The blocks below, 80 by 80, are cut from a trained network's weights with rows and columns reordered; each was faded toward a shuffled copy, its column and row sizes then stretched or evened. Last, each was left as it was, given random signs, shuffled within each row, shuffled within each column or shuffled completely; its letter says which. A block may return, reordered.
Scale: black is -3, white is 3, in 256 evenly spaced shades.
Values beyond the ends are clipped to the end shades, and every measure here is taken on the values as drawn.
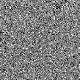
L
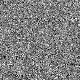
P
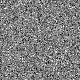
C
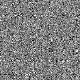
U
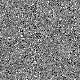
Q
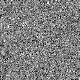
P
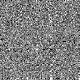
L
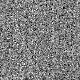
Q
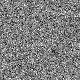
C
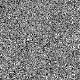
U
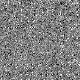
U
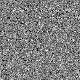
P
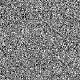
L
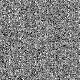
Q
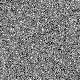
C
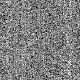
Q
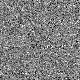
P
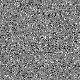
P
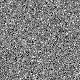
C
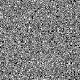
L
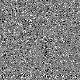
U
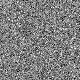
C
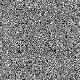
L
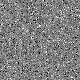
C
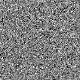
U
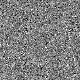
Q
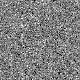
Q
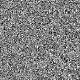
U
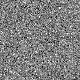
P
